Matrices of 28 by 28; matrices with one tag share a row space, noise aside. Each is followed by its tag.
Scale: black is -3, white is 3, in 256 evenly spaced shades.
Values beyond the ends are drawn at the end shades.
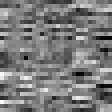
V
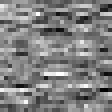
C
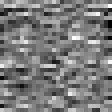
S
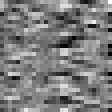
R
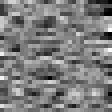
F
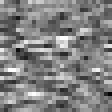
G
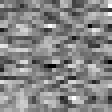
S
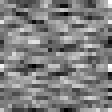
R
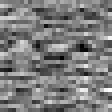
C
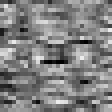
C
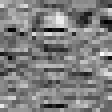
C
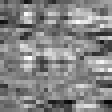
V
